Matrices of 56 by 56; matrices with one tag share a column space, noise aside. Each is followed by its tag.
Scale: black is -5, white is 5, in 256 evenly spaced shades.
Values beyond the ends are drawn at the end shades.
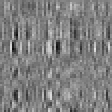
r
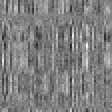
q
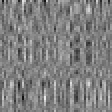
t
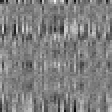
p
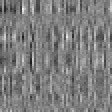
q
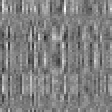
q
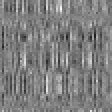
q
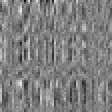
t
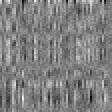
t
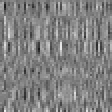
r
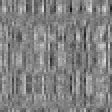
q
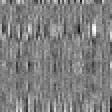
p
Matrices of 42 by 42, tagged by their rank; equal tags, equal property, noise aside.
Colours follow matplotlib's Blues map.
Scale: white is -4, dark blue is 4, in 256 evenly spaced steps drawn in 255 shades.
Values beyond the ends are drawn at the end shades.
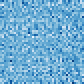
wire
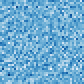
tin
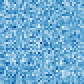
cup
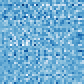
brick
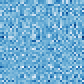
brick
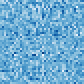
cup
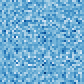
wire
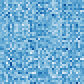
tin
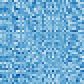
brick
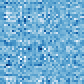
brick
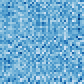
wire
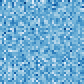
tin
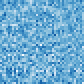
brick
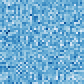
cup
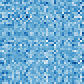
brick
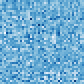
brick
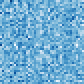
wire
